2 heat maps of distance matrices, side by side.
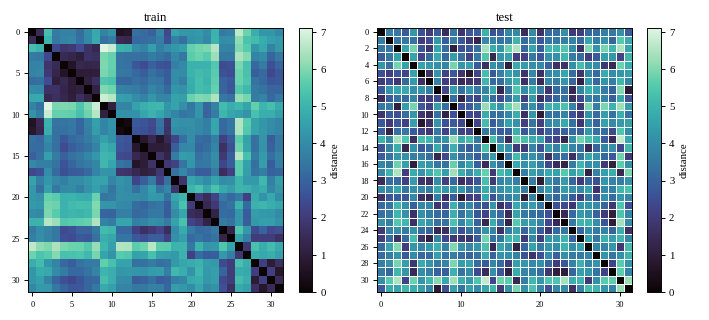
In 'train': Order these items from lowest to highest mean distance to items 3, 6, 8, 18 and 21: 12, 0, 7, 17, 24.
7, 17, 24, 12, 0
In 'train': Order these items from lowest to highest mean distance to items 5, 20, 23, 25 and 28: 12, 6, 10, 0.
6, 12, 0, 10
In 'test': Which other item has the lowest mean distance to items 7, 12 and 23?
29
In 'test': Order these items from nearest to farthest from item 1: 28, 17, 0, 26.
0, 28, 26, 17
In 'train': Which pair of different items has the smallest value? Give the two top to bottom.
11, 12
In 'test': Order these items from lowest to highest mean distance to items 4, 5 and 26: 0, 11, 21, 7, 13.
11, 0, 21, 13, 7
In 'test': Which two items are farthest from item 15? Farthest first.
30, 17
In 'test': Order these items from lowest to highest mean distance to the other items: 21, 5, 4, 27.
5, 21, 27, 4
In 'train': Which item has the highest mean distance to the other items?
26
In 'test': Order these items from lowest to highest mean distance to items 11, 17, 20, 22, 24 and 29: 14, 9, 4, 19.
14, 4, 19, 9
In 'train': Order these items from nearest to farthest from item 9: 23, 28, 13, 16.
23, 13, 16, 28
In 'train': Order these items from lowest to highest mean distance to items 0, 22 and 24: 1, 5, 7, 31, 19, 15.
15, 1, 31, 5, 7, 19
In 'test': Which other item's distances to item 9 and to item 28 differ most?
2
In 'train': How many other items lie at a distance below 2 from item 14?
5
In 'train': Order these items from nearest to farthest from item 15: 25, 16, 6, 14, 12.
14, 16, 12, 25, 6
